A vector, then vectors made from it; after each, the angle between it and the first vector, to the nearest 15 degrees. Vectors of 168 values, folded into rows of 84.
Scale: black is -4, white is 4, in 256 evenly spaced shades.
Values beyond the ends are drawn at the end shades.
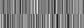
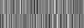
165 degrees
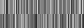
90 degrees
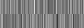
60 degrees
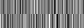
15 degrees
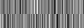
15 degrees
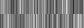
135 degrees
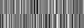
165 degrees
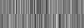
120 degrees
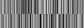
105 degrees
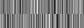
15 degrees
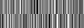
165 degrees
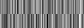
75 degrees
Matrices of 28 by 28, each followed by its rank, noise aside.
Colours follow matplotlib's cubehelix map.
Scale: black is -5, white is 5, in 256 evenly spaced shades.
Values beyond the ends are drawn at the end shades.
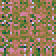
four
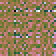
three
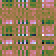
one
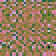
three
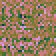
six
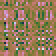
two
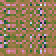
two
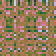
three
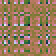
one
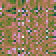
four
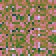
four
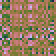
two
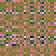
two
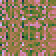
three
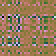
two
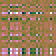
one
